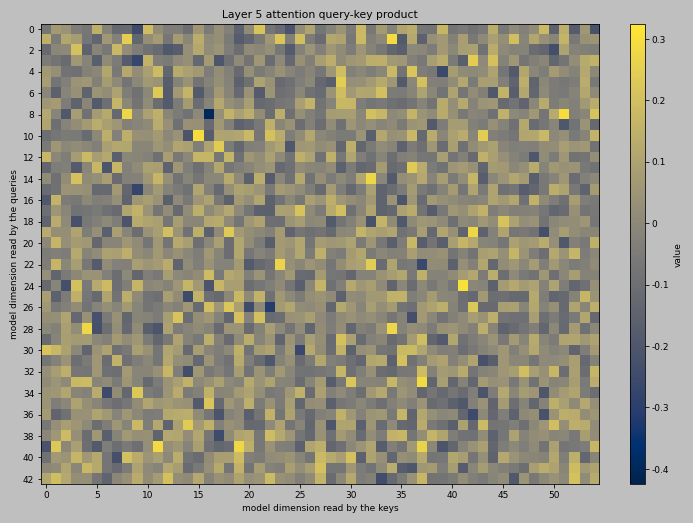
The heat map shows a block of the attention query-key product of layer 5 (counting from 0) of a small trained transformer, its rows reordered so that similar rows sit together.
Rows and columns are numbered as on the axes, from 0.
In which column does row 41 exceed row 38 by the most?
17
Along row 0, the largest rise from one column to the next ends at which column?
10
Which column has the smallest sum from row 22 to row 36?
28
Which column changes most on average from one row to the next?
34
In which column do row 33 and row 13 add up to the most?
37
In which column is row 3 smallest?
9
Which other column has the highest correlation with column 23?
8
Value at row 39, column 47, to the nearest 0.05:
-0.05
